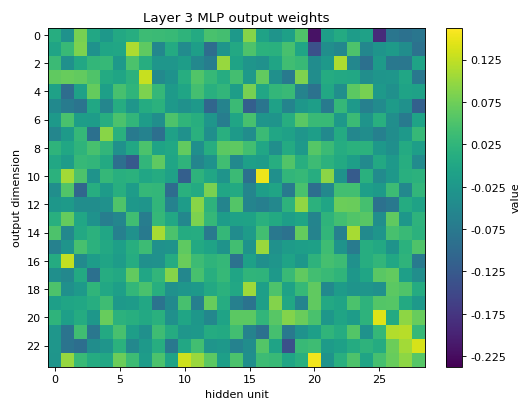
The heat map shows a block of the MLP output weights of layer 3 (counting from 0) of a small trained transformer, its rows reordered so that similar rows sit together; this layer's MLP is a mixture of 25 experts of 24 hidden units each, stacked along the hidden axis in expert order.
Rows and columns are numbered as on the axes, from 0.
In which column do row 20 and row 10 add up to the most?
16
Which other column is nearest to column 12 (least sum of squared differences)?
24
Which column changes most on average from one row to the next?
1
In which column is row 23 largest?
20
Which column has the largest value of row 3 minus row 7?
7
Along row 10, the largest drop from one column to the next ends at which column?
17
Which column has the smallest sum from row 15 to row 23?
3
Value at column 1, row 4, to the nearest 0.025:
-0.1
